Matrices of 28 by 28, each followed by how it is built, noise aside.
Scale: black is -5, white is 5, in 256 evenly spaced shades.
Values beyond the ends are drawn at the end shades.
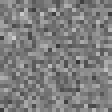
noise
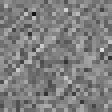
Hankel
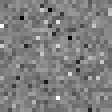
sparse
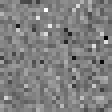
sparse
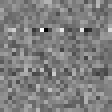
uneven rows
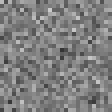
noise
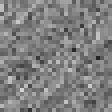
Hankel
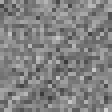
Hankel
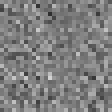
low rank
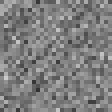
Hankel
